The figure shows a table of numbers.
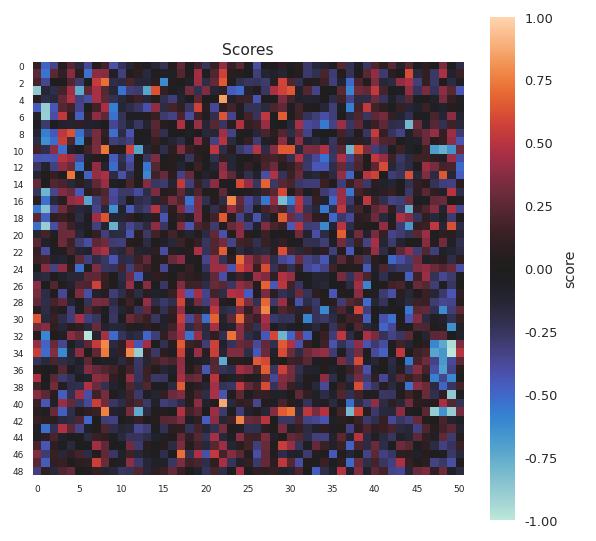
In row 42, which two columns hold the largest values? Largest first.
24, 27
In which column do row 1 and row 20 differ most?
22
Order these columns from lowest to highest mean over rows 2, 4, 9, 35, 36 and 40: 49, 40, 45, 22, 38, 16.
16, 49, 45, 38, 40, 22
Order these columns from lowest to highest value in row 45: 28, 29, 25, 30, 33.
28, 25, 33, 30, 29
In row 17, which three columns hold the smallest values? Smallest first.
1, 44, 9
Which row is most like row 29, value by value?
38
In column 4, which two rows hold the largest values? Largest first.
13, 8
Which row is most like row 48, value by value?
20
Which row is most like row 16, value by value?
32
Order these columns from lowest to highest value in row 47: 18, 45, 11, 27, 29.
45, 18, 27, 11, 29
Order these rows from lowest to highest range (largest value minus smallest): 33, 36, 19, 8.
8, 36, 19, 33
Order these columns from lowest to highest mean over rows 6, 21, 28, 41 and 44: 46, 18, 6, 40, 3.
6, 18, 40, 3, 46
